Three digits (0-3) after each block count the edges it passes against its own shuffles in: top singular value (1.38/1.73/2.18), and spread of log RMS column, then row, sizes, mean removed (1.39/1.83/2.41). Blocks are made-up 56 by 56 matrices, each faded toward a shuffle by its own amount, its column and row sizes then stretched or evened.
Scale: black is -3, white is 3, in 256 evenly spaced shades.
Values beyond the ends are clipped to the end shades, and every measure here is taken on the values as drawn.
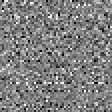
2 0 2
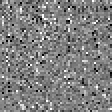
0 2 1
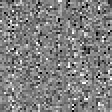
0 3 0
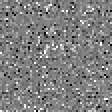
1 0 1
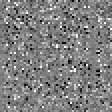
0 2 1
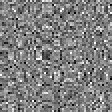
3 0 1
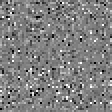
0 2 2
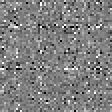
2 2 2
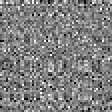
3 0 1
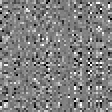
3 3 1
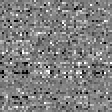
2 0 3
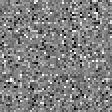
1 1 1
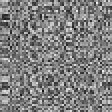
3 1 0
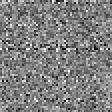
1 1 2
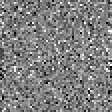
1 1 0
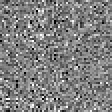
1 2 1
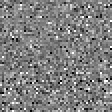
0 1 2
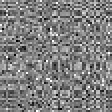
3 1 0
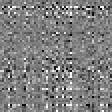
3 3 3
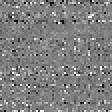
0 1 3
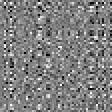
3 3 1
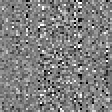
1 3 0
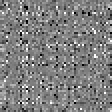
3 2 2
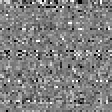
2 1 3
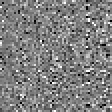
2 2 0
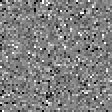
0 1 0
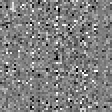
1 3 1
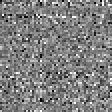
1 0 3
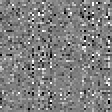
1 3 2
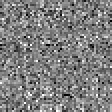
1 0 2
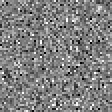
1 0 0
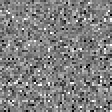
1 1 2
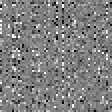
2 3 1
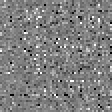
0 2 2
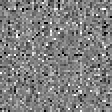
2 1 1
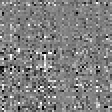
0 3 3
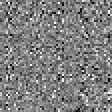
2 3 1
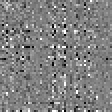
2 3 2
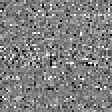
0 0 3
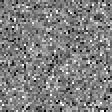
0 0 0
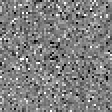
0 1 0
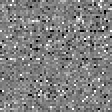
0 0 2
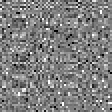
3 0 0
